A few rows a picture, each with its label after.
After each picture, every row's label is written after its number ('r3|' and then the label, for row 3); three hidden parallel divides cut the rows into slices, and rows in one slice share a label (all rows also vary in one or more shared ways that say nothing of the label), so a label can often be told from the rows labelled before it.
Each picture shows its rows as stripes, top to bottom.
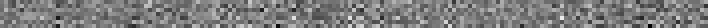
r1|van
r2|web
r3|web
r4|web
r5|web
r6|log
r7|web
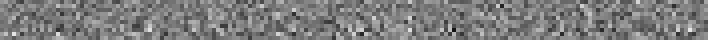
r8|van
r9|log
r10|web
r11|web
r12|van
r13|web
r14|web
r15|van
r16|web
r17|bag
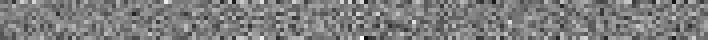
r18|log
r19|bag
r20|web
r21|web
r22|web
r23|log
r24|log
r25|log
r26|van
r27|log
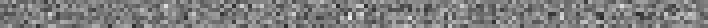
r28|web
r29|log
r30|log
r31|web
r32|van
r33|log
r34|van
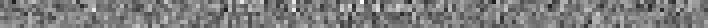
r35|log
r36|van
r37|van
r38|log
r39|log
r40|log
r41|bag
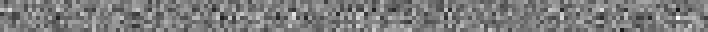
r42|log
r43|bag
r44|log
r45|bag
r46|van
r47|log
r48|web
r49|van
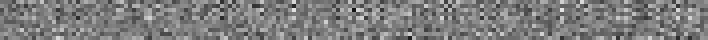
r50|bag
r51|web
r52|web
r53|van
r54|web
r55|web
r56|web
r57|log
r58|van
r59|log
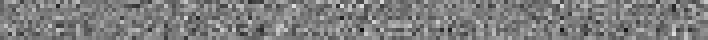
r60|bag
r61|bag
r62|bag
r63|bag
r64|log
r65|van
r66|van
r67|bag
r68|van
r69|web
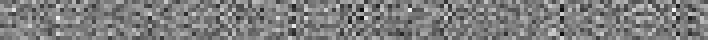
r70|bag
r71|log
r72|van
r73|web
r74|bag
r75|log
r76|web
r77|bag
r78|log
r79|web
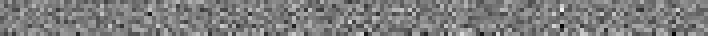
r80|bag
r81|bag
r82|van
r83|log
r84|web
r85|web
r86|web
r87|log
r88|log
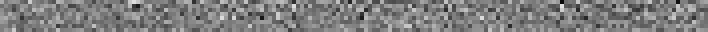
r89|log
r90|van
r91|bag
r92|web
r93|van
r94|bag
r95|van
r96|web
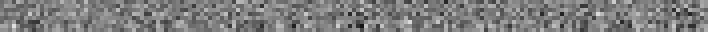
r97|log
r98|web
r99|bag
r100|log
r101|bag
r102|van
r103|web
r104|web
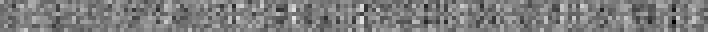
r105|bag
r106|log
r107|bag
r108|web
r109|bag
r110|log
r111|web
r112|web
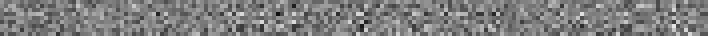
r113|web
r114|bag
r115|web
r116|log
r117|web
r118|bag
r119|van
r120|van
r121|van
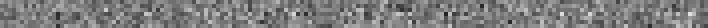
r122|bag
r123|log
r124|log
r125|van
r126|bag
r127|van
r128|web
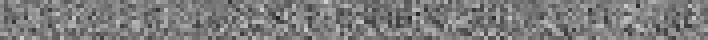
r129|bag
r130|bag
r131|log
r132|bag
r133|log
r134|log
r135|log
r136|web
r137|van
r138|log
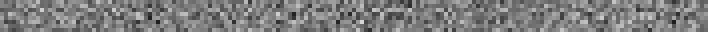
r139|log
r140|log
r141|van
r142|log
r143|log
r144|log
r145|bag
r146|web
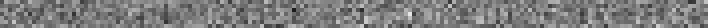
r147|bag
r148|web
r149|web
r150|van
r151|van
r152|van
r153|log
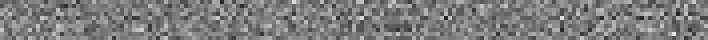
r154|bag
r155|van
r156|bag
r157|bag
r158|web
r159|bag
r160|log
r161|log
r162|van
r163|log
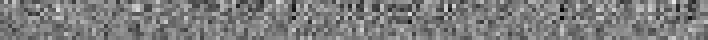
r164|van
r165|log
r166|log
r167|van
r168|log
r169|log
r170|web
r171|web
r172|web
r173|van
